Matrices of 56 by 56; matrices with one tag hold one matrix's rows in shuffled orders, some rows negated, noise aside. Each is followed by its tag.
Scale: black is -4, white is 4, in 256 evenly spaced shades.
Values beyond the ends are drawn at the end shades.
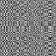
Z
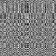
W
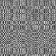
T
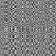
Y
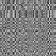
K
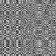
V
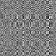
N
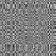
K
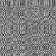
T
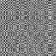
Z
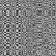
V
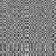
W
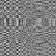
V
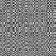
K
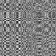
V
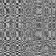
V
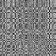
K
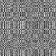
T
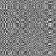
Z
